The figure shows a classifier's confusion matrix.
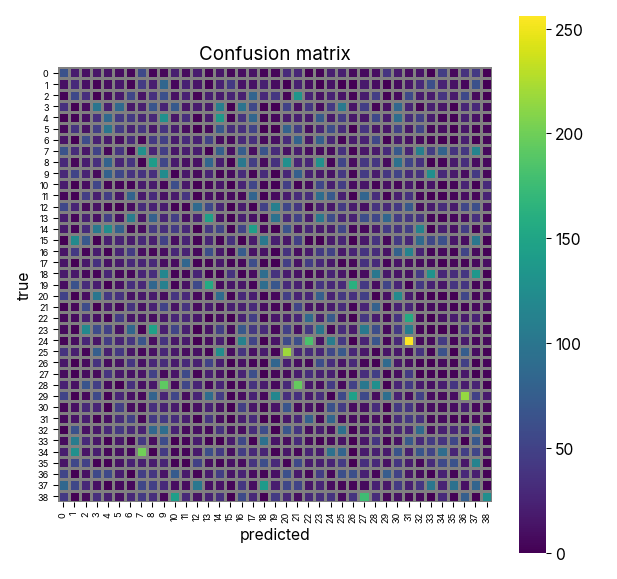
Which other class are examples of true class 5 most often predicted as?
4
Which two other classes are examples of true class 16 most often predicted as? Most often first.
31, 30
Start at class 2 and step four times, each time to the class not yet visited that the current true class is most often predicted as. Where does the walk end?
33
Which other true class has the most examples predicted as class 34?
7
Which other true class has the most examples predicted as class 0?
37
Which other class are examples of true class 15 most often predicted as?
1
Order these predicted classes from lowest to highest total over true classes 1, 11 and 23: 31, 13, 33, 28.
13, 33, 28, 31
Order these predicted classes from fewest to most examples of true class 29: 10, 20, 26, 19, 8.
20, 10, 8, 19, 26
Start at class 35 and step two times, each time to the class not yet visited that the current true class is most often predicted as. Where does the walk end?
18
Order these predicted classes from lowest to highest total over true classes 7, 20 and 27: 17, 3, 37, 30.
17, 37, 3, 30
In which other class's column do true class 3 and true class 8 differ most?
23
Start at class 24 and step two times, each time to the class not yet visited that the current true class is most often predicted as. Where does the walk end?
22
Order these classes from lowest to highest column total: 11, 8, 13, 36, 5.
11, 5, 13, 36, 8
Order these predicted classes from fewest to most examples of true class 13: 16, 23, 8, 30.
16, 30, 8, 23
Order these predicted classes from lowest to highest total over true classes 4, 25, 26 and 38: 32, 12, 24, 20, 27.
12, 32, 24, 27, 20
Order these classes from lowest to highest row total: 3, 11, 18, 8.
11, 18, 3, 8
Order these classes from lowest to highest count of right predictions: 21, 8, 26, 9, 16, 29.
26, 21, 16, 29, 9, 8
